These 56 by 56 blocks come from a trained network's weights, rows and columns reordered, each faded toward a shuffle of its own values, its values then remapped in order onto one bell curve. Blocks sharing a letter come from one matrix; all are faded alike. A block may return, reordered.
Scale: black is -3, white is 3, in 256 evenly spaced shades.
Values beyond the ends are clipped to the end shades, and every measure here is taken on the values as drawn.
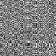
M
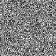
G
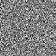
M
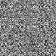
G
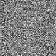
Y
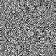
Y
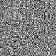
M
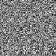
Y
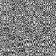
M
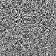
M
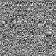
G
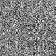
Y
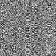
M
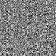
Y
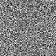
Y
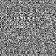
G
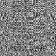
M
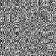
M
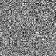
G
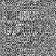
M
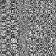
M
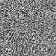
G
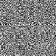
G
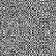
M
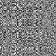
M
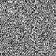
G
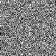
Y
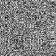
Y
